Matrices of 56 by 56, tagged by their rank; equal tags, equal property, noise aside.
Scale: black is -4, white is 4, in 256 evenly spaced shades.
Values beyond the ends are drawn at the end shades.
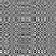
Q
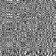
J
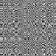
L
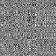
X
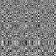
Q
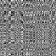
L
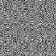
X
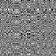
X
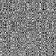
X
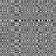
Q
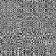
X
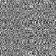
X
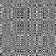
Q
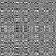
Q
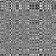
Q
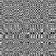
J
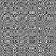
J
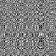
L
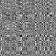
L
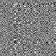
X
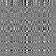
Q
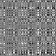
Q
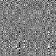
X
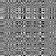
Q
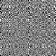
J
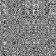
X
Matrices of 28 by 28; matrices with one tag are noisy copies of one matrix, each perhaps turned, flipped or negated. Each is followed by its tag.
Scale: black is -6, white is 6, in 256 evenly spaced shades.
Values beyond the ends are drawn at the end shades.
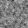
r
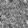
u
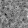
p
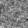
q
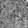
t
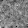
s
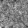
s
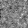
p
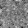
u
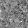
p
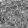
q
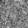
q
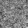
s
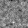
p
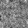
u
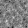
r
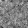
s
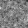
q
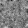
u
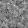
p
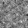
r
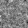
u
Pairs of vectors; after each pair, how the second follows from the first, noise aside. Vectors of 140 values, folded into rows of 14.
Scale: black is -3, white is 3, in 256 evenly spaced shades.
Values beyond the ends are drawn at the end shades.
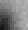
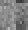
wrapped around, shrunk.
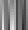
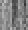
reversed, negated, shrunk.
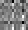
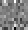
reversed, partly zeroed.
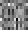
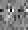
reversed, partly zeroed.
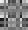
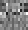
reversed, partly zeroed.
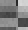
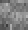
reversed, negated, shrunk.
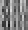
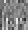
reversed, partly zeroed.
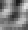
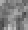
reversed, negated, shrunk.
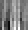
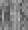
wrapped around, shrunk.
